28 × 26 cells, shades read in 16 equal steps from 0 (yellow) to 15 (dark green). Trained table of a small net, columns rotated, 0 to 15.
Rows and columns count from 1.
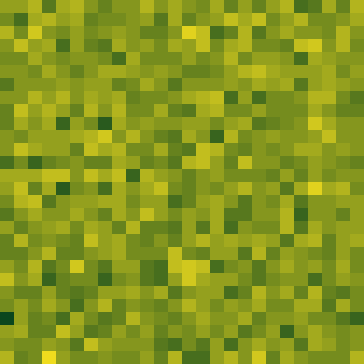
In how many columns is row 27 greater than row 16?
13
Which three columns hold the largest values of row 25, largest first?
1, 26, 5
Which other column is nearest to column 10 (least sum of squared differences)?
20
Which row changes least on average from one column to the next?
6
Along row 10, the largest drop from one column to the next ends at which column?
9
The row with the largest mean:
25
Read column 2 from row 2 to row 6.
11 8 3 8 7
